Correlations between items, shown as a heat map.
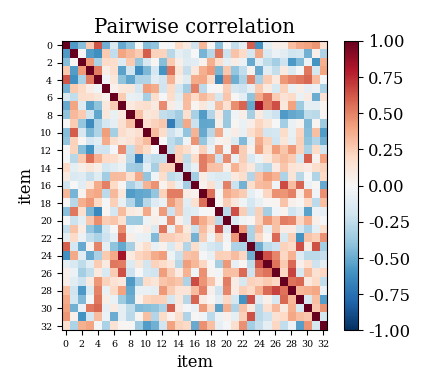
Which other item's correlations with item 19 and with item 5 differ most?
21
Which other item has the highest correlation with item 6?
25
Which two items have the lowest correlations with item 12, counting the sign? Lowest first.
3, 2
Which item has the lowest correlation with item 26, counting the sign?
2
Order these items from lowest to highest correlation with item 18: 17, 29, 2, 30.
29, 30, 2, 17
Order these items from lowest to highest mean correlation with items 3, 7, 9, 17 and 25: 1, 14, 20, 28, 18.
1, 14, 18, 20, 28
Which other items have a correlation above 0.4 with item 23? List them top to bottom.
0, 4, 29, 31
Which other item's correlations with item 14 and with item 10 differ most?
17
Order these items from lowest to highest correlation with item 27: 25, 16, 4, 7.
7, 25, 4, 16
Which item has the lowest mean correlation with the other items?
8
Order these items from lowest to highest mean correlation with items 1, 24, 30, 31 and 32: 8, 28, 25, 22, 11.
11, 8, 25, 28, 22
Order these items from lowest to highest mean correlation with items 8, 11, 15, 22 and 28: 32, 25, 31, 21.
31, 32, 21, 25
